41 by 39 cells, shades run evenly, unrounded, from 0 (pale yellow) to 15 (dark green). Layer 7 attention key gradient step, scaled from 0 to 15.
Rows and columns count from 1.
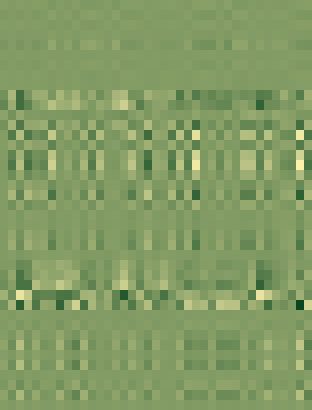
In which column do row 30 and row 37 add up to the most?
16
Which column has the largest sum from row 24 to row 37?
25
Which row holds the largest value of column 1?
11
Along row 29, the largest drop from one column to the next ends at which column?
5
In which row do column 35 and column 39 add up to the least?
31
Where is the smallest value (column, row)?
38, 17
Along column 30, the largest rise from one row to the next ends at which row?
32
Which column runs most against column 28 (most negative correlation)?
20
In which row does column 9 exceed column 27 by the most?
30
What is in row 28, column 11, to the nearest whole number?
9
